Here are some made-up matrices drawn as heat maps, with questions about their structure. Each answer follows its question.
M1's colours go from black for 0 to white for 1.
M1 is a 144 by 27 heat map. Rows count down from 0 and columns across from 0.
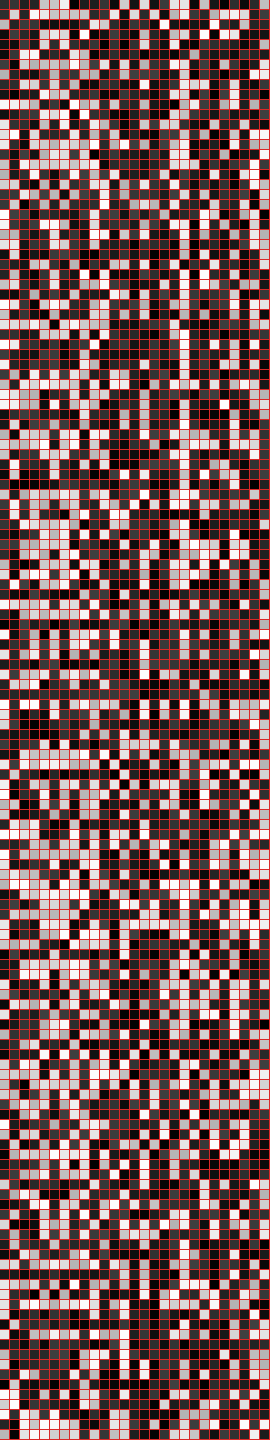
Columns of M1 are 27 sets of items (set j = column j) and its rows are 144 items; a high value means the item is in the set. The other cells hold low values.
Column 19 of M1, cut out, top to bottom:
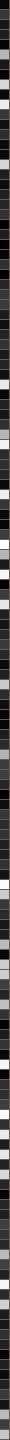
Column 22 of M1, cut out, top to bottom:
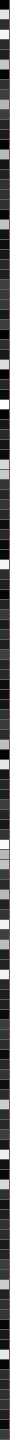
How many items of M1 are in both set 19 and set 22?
6
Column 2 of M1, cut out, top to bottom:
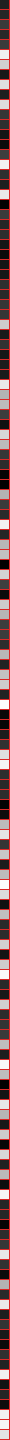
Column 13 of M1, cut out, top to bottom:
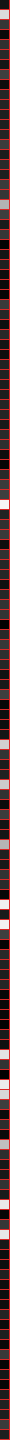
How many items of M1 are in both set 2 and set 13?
0
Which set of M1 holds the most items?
18
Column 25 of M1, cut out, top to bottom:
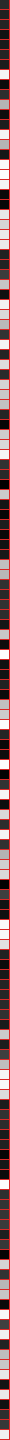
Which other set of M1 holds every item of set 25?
9
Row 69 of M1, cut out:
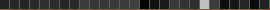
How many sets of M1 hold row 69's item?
1
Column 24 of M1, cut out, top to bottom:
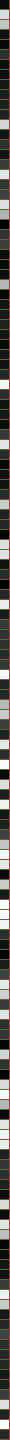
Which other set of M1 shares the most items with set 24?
21
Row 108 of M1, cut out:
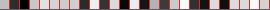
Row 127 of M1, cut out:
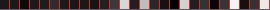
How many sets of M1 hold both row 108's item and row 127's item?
3
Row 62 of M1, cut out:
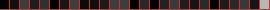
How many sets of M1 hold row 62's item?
1
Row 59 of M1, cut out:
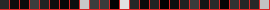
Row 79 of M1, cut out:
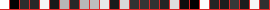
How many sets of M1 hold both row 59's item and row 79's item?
2
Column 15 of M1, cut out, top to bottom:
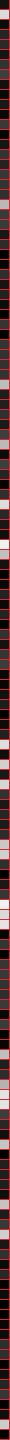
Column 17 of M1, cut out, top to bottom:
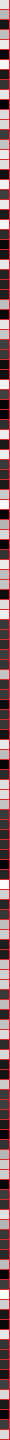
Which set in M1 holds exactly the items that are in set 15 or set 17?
4
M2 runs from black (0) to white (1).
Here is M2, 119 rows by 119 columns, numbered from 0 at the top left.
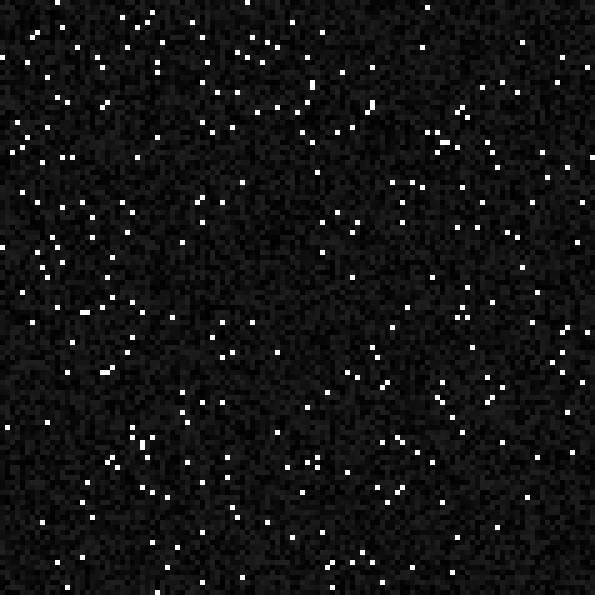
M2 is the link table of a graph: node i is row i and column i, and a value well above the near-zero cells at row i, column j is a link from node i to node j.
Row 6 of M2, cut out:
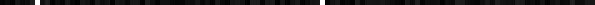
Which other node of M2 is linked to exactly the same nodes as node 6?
node 50
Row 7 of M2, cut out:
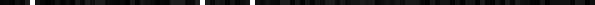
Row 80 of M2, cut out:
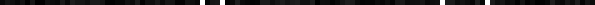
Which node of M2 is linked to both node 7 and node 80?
node 40
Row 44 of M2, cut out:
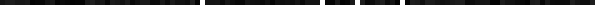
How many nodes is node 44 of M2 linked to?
4
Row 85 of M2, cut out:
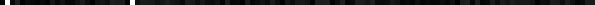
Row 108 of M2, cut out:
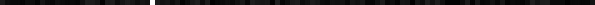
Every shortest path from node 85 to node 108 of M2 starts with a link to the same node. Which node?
node 26
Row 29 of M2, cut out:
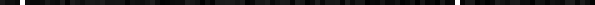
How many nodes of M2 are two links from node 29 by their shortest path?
6
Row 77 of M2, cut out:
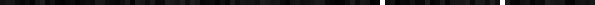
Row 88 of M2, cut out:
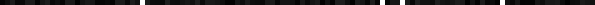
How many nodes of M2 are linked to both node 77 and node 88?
2
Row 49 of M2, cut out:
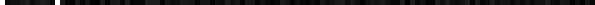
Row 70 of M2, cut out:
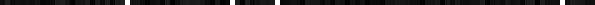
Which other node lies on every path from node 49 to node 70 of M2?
node 11
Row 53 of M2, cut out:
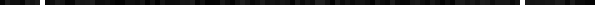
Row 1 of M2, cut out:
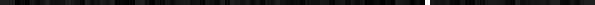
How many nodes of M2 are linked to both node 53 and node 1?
0
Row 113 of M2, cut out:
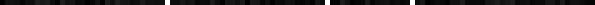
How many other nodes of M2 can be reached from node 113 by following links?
9
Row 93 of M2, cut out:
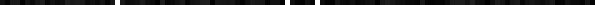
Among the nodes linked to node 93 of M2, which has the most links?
node 63
